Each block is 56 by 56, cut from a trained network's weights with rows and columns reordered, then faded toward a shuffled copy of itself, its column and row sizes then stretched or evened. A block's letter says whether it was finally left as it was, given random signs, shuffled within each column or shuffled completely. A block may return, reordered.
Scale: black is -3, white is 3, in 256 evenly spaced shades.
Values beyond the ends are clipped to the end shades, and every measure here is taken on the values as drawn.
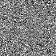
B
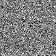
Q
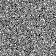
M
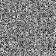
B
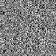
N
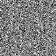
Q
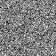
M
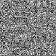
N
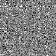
B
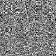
N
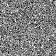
M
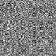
N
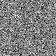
M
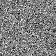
M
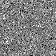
Q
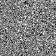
Q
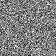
M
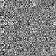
N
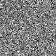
Q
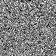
M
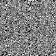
B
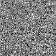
B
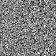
Q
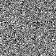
B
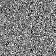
Q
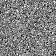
M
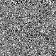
B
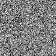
Q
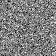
M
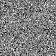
Q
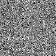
B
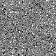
Q
